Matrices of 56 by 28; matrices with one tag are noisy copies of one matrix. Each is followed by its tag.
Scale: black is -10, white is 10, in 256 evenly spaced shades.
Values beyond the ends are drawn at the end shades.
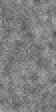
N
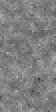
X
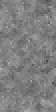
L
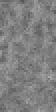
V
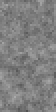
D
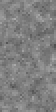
X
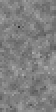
X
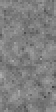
D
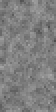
V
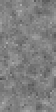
L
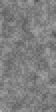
N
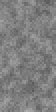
L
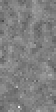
V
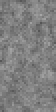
V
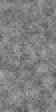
D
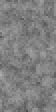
D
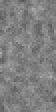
V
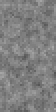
D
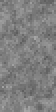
L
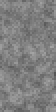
D
